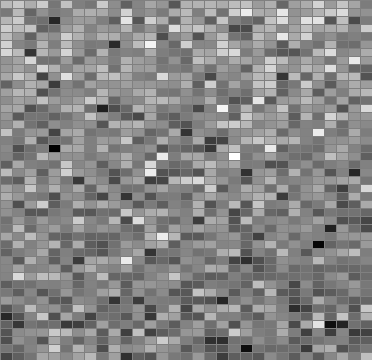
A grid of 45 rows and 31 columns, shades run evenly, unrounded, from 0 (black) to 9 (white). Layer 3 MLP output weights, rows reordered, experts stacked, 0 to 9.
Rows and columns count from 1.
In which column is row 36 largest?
22
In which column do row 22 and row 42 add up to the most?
6
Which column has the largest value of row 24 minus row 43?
18
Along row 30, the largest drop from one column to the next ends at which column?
16
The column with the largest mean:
23
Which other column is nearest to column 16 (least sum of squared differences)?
25
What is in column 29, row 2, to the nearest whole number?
8
